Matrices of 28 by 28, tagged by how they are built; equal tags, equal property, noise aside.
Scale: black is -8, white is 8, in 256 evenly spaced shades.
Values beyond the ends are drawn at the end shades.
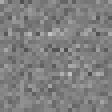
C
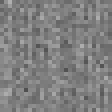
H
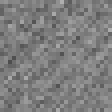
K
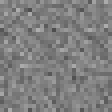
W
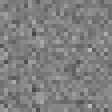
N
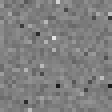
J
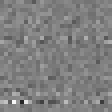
C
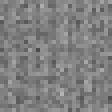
H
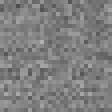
H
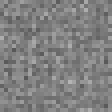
H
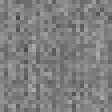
H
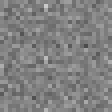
N
